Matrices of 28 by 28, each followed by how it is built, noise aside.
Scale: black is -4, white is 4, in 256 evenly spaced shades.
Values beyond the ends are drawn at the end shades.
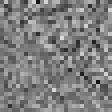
upper triangular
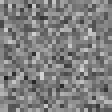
noise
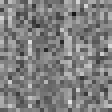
blocks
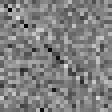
diagonal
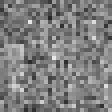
blocks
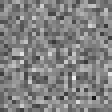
blocks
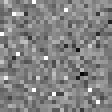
sparse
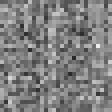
blocks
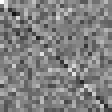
diagonal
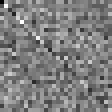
diagonal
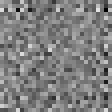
low rank
